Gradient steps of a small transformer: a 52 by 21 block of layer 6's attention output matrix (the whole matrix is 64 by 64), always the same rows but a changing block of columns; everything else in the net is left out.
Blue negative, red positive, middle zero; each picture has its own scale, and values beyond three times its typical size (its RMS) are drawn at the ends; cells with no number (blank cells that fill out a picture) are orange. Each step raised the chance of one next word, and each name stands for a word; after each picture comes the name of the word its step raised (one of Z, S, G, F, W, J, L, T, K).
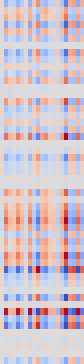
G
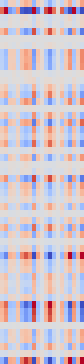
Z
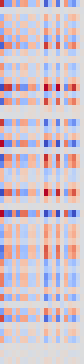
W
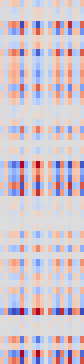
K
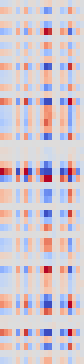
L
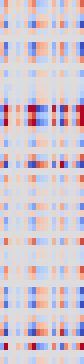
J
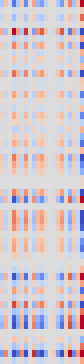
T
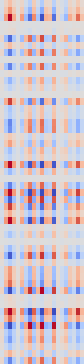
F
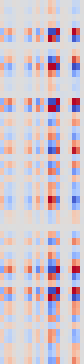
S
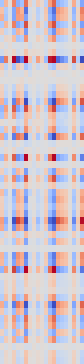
G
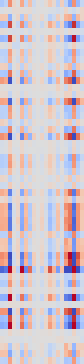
G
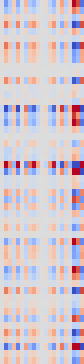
J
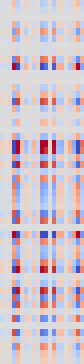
S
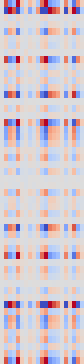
Z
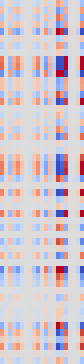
L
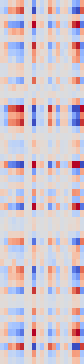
J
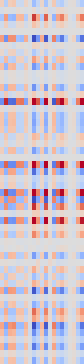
F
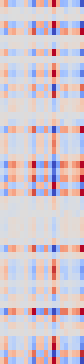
K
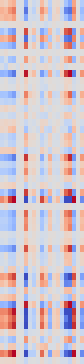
T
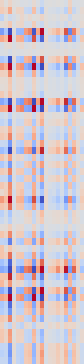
S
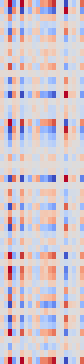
Z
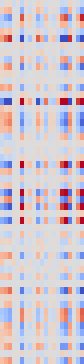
F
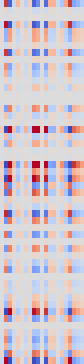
K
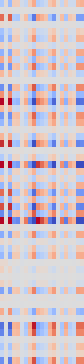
F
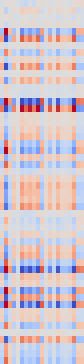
S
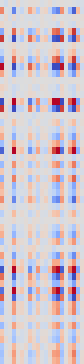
S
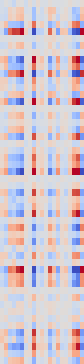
L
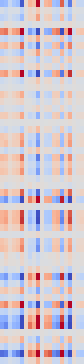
T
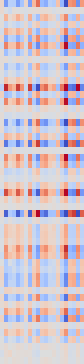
W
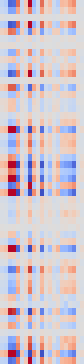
K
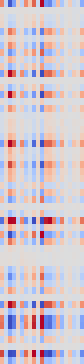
T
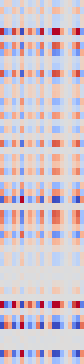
T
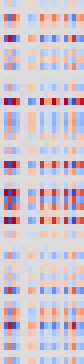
F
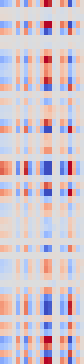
K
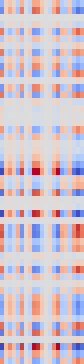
L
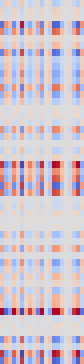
K
